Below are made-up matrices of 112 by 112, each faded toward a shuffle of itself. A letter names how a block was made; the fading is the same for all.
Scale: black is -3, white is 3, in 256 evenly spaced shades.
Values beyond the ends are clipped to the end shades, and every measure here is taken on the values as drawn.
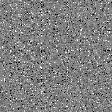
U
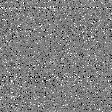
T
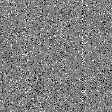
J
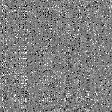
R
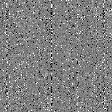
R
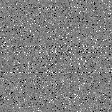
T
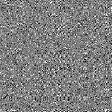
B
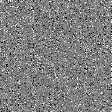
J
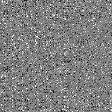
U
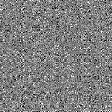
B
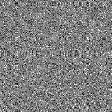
B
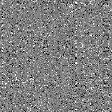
R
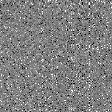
R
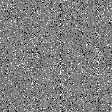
J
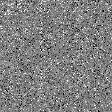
J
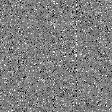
J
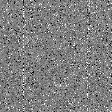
J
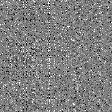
R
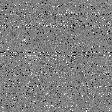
T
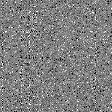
U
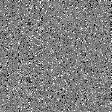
J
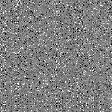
R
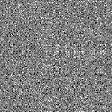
B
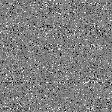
T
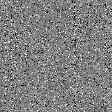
J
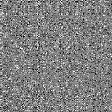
B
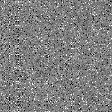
U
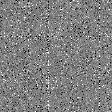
J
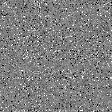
T
